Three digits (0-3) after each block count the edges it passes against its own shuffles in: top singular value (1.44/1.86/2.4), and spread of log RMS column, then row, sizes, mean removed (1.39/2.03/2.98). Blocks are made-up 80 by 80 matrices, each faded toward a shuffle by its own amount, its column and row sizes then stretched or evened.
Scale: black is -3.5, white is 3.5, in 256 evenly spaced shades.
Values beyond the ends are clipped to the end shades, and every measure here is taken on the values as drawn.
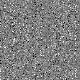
0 2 0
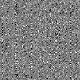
2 2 0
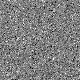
0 1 0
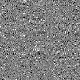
2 1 1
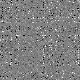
0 2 2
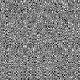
3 1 1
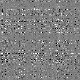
1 2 3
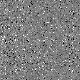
0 1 1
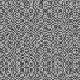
3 1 0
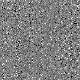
1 2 0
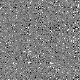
0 2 1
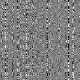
3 3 0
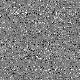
0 0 2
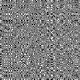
3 2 2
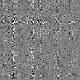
2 3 2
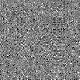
2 0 1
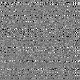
2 1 3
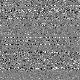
0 0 3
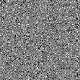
2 1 0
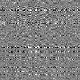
3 1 3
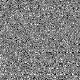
1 0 2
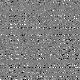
1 1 3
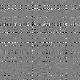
3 2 3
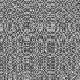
3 0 1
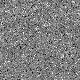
0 0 0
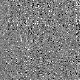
1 2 1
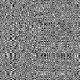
3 2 1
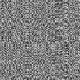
3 2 0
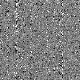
1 2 0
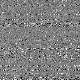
0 0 3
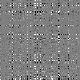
3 3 3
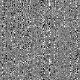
1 3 1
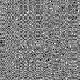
3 0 0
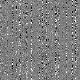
1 3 0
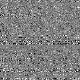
1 1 3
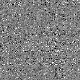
1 1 2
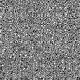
2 0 0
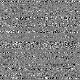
1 1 3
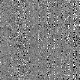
0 3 1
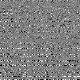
0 1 3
